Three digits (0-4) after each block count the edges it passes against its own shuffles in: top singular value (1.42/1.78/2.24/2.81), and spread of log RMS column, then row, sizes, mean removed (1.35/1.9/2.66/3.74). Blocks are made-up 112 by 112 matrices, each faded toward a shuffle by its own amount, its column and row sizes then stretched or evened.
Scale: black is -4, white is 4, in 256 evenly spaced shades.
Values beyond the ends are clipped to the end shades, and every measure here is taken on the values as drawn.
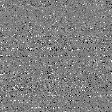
0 1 3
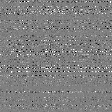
2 1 4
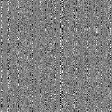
3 4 0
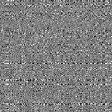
4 1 3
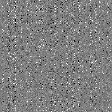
2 3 1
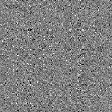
3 2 2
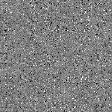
1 2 1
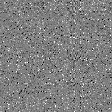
2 1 1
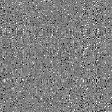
3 2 1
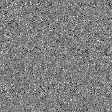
1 0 2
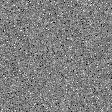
0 0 0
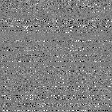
0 1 4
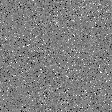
0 0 0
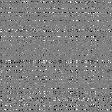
3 2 4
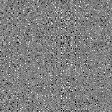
3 2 0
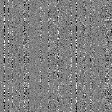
3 4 0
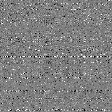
3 0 3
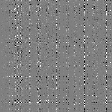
4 4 2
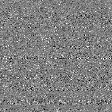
2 0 3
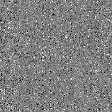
2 2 1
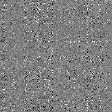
1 3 2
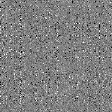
1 3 2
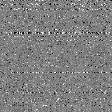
3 0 3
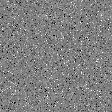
0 1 0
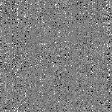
1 3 2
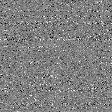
0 0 3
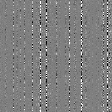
4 4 0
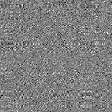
3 0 2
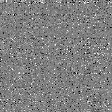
2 1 2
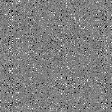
1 3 2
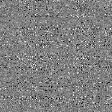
1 2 3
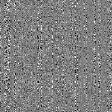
2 4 1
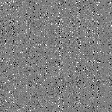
2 3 1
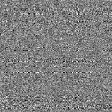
3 1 3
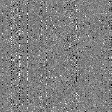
3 3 1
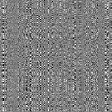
4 4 2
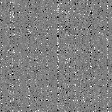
2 3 2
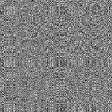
4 3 1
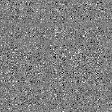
1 2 3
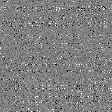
2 1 3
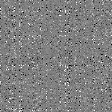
1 3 2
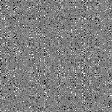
3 3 1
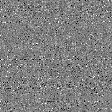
2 0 2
